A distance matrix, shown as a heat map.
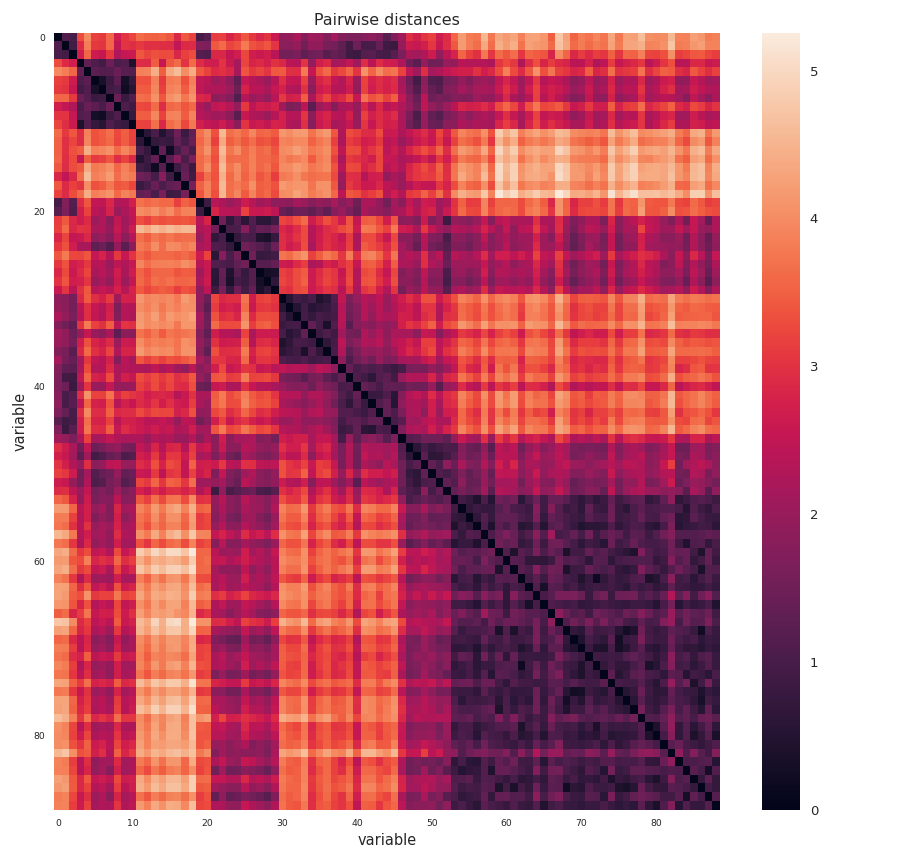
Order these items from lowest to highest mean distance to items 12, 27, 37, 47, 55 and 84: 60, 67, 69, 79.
69, 79, 60, 67
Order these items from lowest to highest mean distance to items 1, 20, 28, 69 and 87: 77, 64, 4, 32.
77, 32, 64, 4
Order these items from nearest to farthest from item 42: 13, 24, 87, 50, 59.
50, 13, 24, 87, 59
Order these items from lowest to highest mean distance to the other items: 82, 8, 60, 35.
60, 8, 82, 35
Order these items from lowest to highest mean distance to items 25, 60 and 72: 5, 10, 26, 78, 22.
78, 26, 22, 5, 10
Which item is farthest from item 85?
18
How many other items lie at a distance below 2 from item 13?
7
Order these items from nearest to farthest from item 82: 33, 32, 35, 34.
34, 35, 32, 33
